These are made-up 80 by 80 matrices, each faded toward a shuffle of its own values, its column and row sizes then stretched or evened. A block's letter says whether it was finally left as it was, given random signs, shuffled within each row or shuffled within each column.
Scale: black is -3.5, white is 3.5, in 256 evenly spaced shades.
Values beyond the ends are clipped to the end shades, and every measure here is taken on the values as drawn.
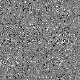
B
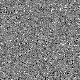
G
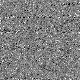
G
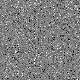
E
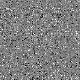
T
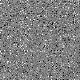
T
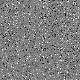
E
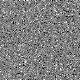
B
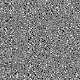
T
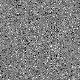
E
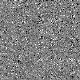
B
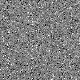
E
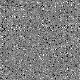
B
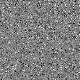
B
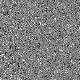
E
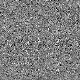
B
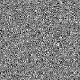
T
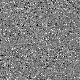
G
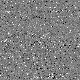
G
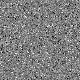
G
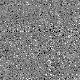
B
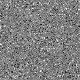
G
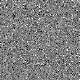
B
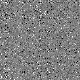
B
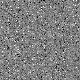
E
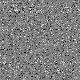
G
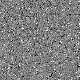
E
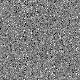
E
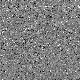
G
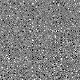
T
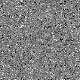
B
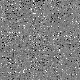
B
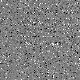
B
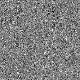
E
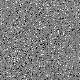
E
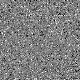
G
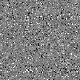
T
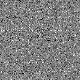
B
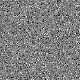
T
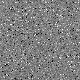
G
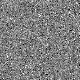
E
